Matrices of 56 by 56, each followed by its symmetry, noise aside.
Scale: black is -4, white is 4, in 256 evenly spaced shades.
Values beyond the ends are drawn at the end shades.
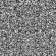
mirrored left to right.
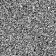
no symmetry.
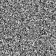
antisymmetric.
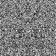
mirrored left to right.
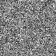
no symmetry.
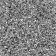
symmetric across the other diagonal.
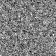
antisymmetric.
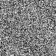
antisymmetric.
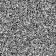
no symmetry.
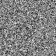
symmetric across the other diagonal.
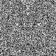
mirrored left to right.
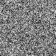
symmetric.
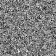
same after a half turn.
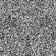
mirrored left to right.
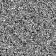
symmetric across the other diagonal.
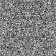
mirrored left to right.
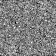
same after a half turn.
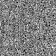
mirrored top to bottom.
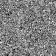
no symmetry.
